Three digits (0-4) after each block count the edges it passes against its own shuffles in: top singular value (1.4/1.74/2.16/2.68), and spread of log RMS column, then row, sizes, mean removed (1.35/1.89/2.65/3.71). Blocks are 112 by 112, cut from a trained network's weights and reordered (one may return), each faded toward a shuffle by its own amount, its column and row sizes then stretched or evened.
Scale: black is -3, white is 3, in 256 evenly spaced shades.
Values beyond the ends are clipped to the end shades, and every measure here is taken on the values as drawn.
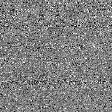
0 0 3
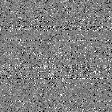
2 1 3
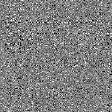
1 2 3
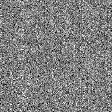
1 1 0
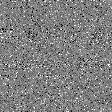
0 0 2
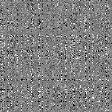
0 4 3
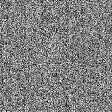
1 1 0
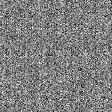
1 0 2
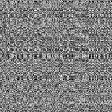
4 1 3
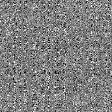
2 3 0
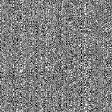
2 3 0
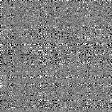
0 3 4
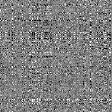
3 3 3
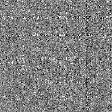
1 2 2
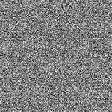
3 0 0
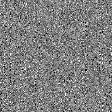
1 2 0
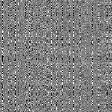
4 4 1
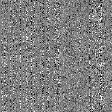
0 4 0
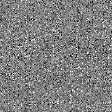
0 3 1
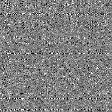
2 1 3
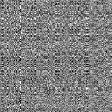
4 3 1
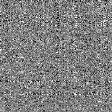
1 1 3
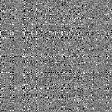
3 3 3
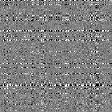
4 3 4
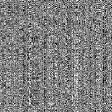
3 3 1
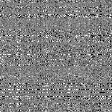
1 2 4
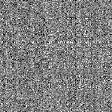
2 1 2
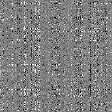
3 4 3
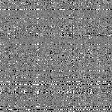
2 2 4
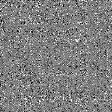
0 2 2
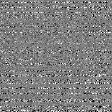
0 2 4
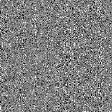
2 3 0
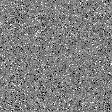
1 1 0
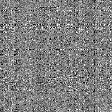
2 2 3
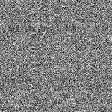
3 0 0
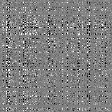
1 4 4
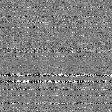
2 0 4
